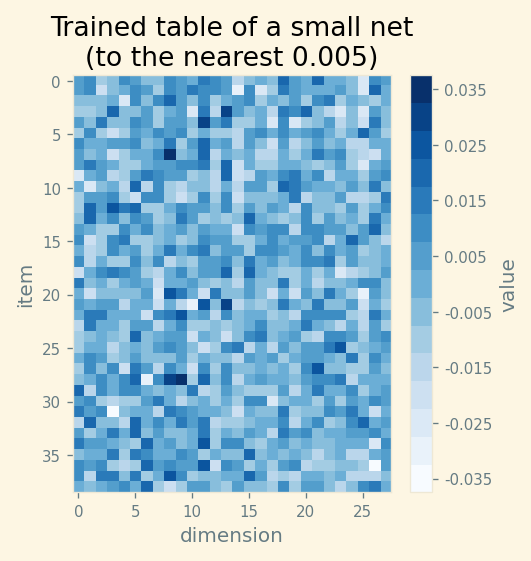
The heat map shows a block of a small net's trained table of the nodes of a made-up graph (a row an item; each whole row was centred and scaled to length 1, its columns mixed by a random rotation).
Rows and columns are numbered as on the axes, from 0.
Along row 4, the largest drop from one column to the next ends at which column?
19
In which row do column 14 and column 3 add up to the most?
3
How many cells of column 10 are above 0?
13
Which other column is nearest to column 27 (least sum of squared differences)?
2
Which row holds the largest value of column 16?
24
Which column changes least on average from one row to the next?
27
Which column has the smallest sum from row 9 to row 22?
14
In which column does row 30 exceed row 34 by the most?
26
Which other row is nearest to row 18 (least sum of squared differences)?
12
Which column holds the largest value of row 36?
11
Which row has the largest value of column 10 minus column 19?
29
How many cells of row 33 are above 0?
12
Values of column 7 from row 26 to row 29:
-0.005 -0.015 0.01 -0.005
